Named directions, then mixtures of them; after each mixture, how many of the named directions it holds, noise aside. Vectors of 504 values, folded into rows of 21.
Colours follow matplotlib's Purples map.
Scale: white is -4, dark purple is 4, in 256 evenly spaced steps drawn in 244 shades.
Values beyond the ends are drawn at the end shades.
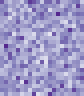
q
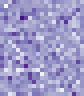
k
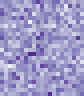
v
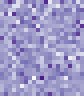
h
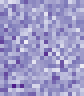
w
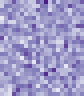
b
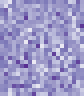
four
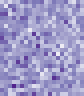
three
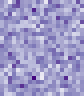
two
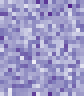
four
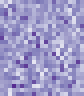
four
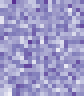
two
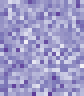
two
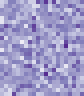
one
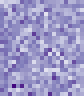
one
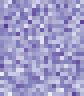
four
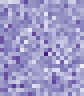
one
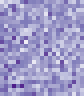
one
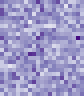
one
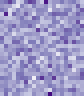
two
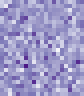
three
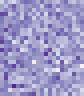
one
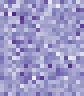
two
